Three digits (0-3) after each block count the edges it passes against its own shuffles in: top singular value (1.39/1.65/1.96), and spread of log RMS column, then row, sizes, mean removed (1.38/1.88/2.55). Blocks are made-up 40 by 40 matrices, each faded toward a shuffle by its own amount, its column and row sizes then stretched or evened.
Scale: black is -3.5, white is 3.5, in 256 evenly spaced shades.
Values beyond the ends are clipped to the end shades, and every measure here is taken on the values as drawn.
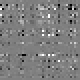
1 2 3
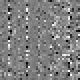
3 3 1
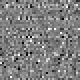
2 0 2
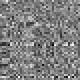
3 0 2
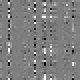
3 3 1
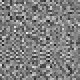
3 2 0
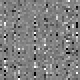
0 3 0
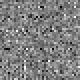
0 0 2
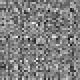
2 1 2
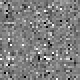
1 2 1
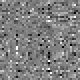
2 1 1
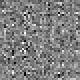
2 2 0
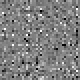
0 2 1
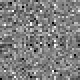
2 1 0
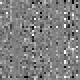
1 3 1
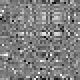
3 0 1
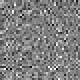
3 0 1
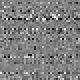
2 0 3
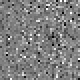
0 2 0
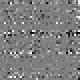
1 2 3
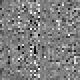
0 3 1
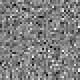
2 0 0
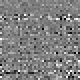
1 1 3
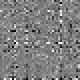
2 2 2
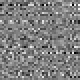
3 0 3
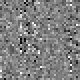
0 2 0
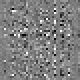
1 3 1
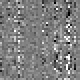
1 3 0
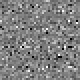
1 0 2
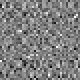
3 0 1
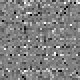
2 0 2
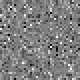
1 1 0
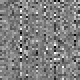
2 3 0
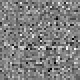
1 0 2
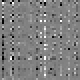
3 3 2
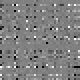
3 2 3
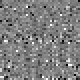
1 0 2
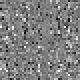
0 2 1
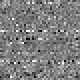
2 0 2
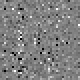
0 2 1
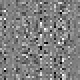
2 3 0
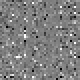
0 2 0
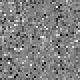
0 1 0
